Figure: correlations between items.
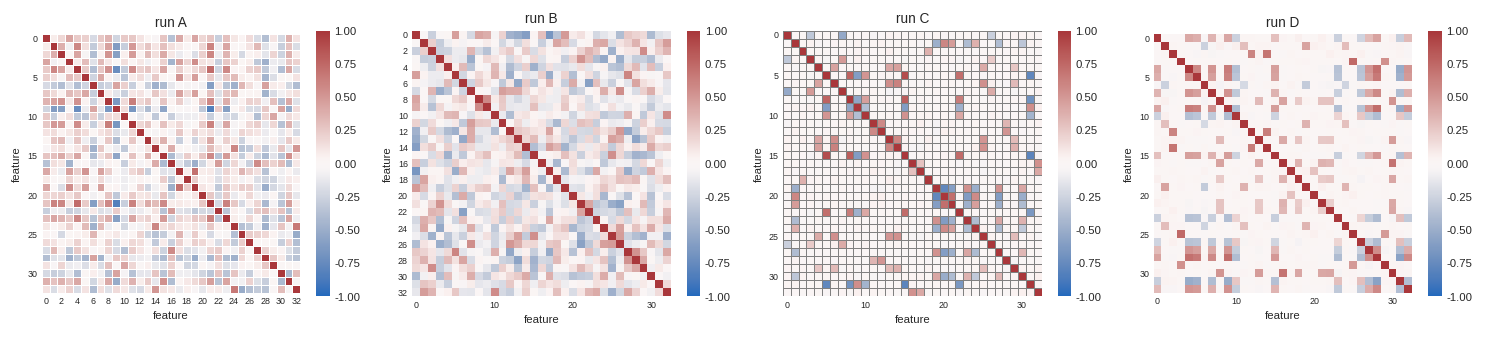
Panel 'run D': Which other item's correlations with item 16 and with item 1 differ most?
30
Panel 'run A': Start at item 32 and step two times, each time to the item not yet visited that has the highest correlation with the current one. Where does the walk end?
14
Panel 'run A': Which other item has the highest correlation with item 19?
17
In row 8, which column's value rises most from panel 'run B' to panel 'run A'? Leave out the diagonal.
2
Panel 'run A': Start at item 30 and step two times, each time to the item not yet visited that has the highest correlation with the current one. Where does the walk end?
6
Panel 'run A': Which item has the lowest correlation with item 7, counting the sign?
28
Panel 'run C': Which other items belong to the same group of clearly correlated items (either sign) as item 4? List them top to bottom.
6, 13, 14, 25, 29
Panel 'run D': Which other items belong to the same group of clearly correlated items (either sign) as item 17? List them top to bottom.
20
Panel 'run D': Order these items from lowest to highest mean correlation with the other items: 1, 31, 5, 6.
31, 6, 1, 5
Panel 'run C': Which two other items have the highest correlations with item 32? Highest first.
16, 17
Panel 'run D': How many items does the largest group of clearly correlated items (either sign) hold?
13
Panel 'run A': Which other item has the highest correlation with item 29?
10
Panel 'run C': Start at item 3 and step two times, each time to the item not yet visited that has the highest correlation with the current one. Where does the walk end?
26
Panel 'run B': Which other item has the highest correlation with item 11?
7
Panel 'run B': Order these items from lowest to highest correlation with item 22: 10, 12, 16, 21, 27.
12, 16, 10, 27, 21
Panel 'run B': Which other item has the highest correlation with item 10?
32
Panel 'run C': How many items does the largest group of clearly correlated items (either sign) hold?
8
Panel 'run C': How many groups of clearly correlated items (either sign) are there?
7
